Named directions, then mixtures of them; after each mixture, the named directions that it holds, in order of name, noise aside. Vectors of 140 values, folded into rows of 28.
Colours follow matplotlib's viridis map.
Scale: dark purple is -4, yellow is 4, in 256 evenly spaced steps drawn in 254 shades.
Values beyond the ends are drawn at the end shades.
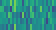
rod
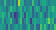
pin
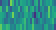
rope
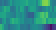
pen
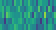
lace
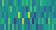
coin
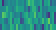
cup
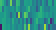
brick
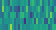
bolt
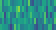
bolt, lace.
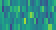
bolt, pen.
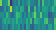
bolt, rod, rope.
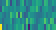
brick.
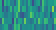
bolt.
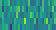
bolt.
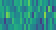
lace.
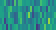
coin, lace, pin.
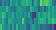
coin, pen, rope.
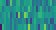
brick.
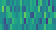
bolt, lace.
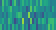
brick, coin.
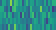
rod.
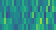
lace.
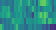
lace, pen.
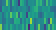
brick, pin.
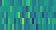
coin.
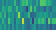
coin, pen.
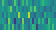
coin.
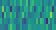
bolt, rod.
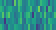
lace, pin.
